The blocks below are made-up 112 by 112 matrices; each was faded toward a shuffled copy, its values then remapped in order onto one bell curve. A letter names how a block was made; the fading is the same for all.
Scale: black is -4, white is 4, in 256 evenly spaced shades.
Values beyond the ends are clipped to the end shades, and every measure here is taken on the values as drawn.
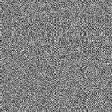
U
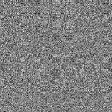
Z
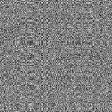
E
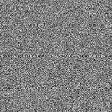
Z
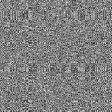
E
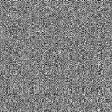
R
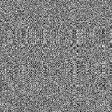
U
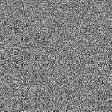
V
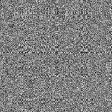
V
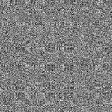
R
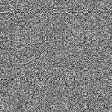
Z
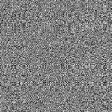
R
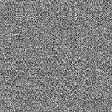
U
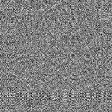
V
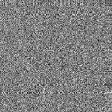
Z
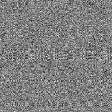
V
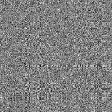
V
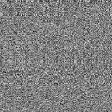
Z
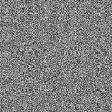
U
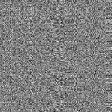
R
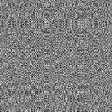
E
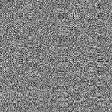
U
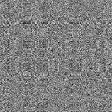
R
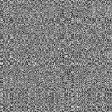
E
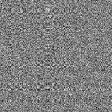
U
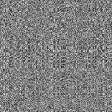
U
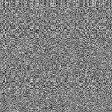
E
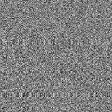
U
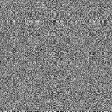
R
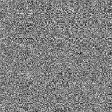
V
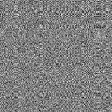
E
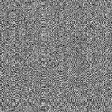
E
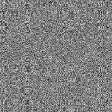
R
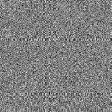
R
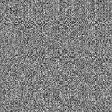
R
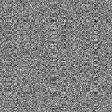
E
